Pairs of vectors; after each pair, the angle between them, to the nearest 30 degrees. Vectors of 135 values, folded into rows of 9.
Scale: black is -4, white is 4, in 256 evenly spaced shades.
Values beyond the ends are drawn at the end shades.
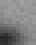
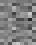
90 degrees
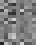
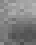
120 degrees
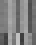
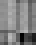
60 degrees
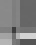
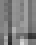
120 degrees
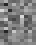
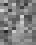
30 degrees
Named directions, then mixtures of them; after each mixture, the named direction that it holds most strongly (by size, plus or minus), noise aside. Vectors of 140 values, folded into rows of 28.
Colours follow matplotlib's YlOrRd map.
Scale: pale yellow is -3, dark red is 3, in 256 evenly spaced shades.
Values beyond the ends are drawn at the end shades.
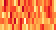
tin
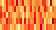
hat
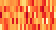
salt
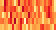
tin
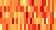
salt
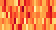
tin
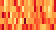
tin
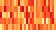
salt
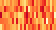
salt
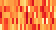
salt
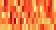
tin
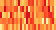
salt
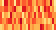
tin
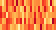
hat
